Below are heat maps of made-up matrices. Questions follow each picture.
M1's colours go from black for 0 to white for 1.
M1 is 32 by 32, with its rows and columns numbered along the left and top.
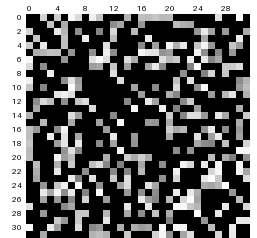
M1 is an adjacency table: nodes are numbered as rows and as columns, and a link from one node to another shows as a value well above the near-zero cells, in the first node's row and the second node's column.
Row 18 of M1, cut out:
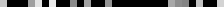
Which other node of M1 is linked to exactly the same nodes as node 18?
node 2
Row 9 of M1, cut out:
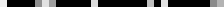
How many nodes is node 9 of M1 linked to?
9
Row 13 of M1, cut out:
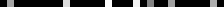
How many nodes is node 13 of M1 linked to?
7
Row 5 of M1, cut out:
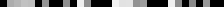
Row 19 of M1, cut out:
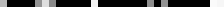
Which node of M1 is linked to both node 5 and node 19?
node 6
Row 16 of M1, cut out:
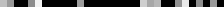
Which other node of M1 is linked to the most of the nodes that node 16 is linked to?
node 4
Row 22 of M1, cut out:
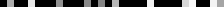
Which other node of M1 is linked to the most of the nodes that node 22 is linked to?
node 23
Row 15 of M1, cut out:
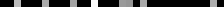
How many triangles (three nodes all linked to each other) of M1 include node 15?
8
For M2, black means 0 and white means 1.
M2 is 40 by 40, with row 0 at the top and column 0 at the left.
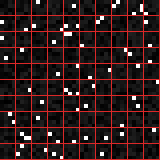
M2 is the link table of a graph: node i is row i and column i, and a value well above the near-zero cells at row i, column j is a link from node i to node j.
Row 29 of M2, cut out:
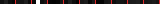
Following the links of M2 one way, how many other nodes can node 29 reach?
2
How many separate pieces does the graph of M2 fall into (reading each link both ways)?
4
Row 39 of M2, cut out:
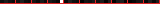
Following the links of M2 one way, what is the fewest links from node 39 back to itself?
5
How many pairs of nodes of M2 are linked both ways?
4
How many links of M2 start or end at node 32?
2
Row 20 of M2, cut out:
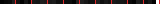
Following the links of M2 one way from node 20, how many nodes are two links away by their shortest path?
1
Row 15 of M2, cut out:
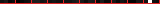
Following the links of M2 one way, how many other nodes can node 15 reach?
4
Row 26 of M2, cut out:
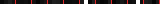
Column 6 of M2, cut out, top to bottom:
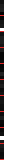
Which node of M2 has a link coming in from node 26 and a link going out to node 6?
node 34
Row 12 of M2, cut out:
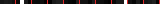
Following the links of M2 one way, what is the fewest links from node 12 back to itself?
4
